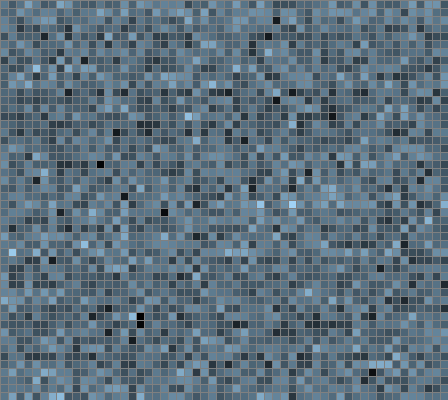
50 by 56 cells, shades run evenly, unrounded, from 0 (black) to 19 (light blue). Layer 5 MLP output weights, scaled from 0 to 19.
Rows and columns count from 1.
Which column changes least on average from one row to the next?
1
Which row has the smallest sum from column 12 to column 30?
12
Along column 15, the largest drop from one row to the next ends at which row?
35
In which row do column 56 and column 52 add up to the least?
36
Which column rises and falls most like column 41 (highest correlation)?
31
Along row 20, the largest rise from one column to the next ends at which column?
5
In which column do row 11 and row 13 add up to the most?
27
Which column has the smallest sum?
17
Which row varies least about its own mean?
19
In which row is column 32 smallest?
24
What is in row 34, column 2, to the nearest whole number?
6
